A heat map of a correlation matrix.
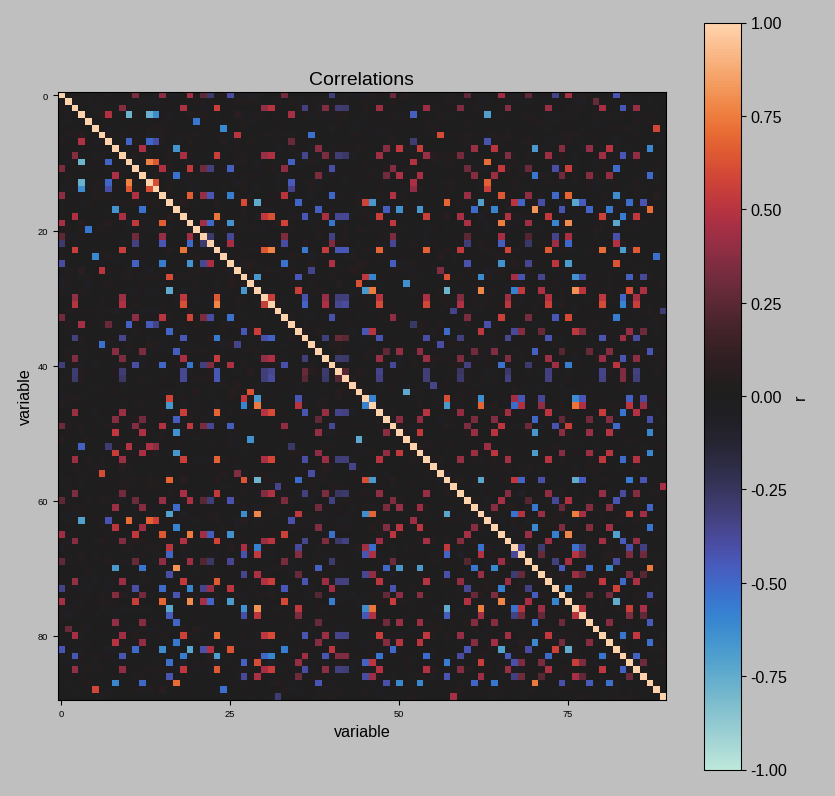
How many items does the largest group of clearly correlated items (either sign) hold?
18
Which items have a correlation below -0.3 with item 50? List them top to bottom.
17, 70, 87
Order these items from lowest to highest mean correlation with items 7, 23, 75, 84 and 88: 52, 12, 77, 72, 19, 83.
83, 52, 12, 77, 72, 19
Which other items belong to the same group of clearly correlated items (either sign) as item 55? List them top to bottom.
43
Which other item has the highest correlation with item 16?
57
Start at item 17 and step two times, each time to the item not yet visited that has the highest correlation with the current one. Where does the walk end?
87
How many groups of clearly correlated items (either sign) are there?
12
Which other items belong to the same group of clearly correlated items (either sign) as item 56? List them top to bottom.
6, 26, 37
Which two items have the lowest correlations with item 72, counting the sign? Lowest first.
83, 36
